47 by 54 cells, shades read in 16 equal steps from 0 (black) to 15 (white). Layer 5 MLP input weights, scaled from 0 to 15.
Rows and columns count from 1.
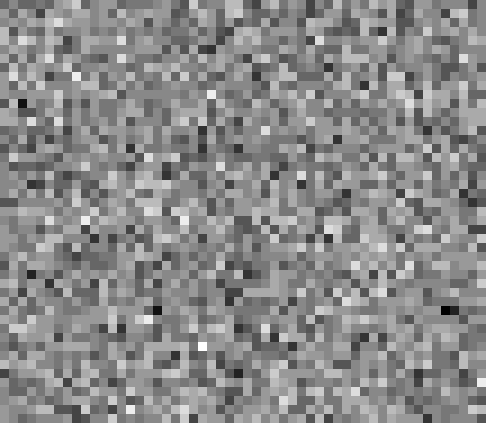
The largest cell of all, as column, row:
23, 39
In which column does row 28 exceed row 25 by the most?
43
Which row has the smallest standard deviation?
29
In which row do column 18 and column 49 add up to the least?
35
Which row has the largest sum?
25
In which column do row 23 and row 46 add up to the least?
47
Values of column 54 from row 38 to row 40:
7 8 10
